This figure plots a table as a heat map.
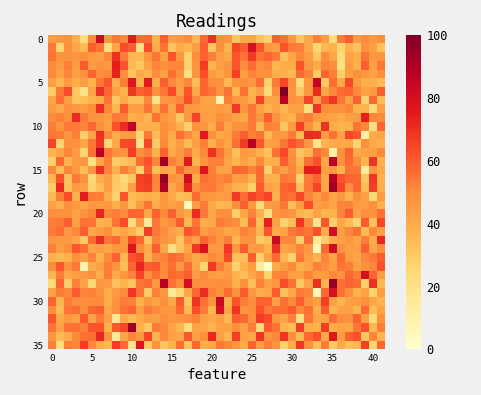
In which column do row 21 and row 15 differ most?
33
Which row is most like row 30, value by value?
31
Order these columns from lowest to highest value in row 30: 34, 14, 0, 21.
14, 0, 34, 21
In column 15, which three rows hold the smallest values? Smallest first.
29, 24, 1
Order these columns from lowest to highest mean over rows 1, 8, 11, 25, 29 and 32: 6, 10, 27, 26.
27, 26, 10, 6
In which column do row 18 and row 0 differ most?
4
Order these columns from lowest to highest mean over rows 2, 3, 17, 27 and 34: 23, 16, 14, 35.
16, 23, 14, 35
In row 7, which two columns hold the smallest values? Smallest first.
21, 13
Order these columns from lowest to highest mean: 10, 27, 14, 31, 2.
27, 31, 2, 10, 14
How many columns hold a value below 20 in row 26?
3
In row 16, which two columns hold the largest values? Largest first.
14, 35
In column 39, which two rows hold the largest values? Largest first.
27, 9
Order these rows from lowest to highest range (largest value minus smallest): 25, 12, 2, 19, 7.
25, 2, 19, 12, 7
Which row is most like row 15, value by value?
11
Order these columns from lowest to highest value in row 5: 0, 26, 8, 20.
8, 0, 20, 26
